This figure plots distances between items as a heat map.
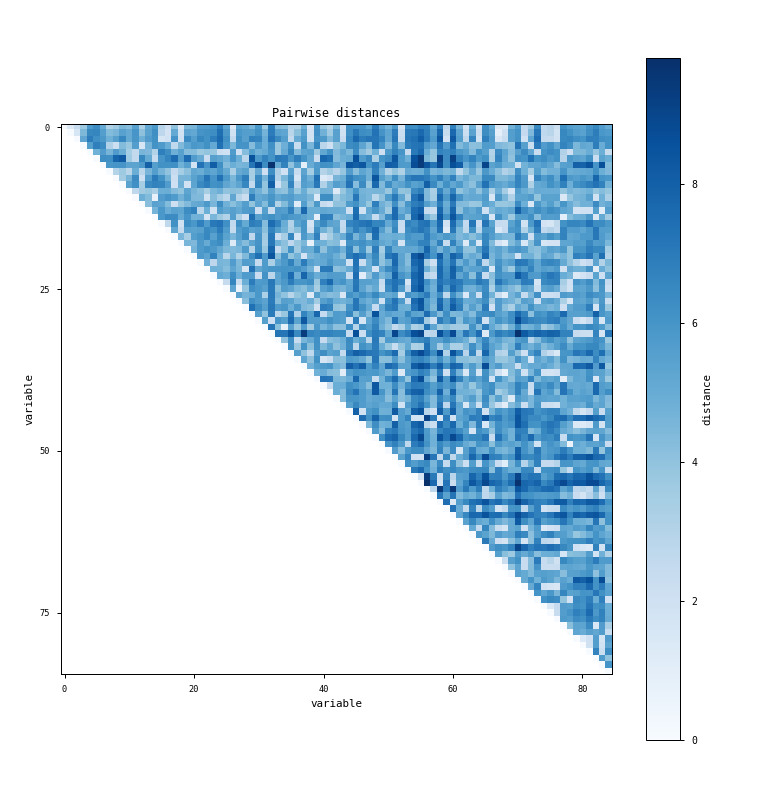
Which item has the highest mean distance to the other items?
55
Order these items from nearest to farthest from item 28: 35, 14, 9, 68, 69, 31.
14, 69, 68, 35, 31, 9
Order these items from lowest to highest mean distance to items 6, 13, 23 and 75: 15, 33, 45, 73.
15, 33, 73, 45
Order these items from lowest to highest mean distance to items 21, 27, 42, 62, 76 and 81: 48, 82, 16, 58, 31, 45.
16, 31, 82, 48, 45, 58
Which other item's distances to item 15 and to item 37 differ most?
6
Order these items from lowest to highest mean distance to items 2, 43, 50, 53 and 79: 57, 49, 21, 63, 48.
57, 21, 49, 63, 48
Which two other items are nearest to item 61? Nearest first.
50, 7
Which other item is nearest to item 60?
58
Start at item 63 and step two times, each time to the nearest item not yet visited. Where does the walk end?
33
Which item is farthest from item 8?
48
